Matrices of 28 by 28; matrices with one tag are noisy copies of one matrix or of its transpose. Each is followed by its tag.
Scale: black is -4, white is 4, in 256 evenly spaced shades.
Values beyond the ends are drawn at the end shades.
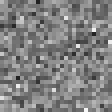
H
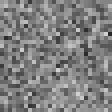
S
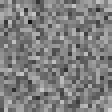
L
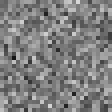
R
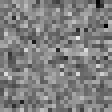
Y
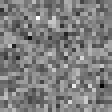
Y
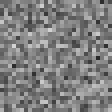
R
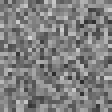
L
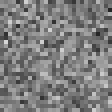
S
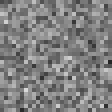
R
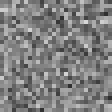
L
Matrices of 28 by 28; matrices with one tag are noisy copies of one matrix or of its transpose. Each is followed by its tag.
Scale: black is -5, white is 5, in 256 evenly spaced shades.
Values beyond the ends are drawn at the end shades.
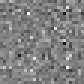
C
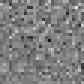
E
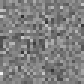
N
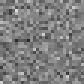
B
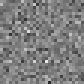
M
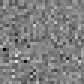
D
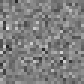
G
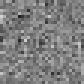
N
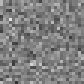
C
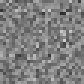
C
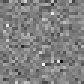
G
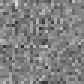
N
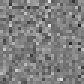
E
